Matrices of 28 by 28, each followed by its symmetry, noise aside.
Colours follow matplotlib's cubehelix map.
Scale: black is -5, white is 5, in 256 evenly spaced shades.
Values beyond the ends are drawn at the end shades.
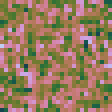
same after a half turn.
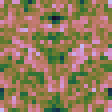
mirrored left to right.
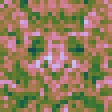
mirrored left to right.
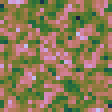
same after a half turn.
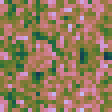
mirrored top to bottom.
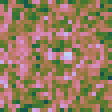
mirrored top to bottom.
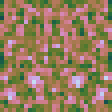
mirrored left to right.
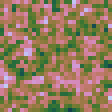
no symmetry.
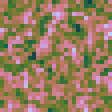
no symmetry.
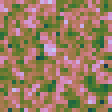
no symmetry.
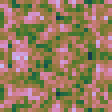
mirrored top to bottom.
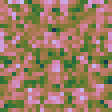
mirrored left to right.
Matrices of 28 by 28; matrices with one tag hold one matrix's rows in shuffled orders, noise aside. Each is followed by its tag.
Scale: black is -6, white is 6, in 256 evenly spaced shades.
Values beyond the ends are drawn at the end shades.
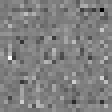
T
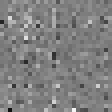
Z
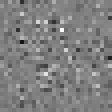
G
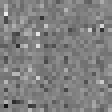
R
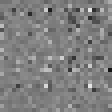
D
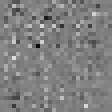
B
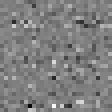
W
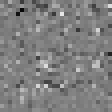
G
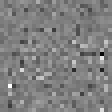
T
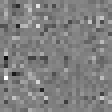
R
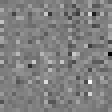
D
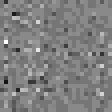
R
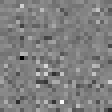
G
